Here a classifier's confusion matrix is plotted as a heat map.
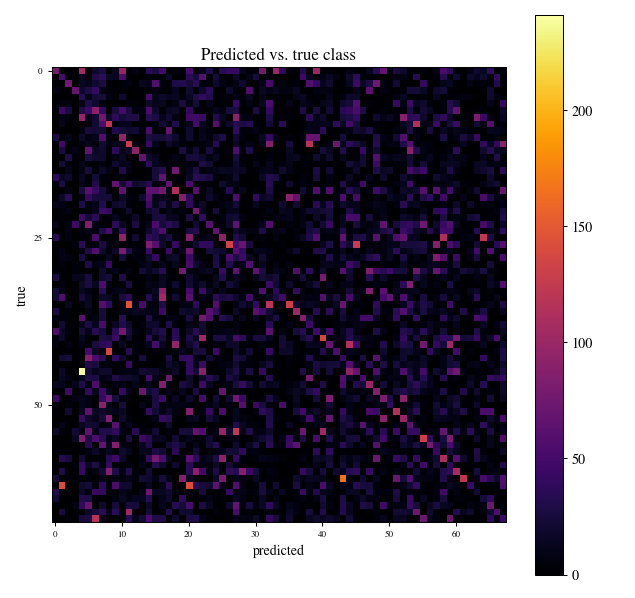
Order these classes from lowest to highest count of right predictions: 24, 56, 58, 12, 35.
24, 56, 12, 58, 35
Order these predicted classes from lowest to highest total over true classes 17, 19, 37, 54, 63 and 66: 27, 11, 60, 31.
31, 60, 11, 27
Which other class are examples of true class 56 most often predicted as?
9
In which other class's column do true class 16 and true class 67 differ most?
6
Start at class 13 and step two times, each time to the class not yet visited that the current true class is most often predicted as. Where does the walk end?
25
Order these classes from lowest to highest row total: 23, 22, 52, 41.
22, 52, 41, 23
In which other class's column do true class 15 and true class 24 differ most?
18
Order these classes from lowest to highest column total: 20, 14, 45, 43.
45, 43, 14, 20
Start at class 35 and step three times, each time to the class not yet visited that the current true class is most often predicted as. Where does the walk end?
7
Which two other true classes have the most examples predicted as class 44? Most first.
41, 45
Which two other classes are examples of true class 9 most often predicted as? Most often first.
17, 14
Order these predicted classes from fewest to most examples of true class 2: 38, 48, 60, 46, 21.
60, 46, 21, 38, 48
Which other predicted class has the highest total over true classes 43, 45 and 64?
4
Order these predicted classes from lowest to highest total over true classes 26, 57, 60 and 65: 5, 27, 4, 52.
52, 5, 4, 27
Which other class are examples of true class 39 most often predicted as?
10
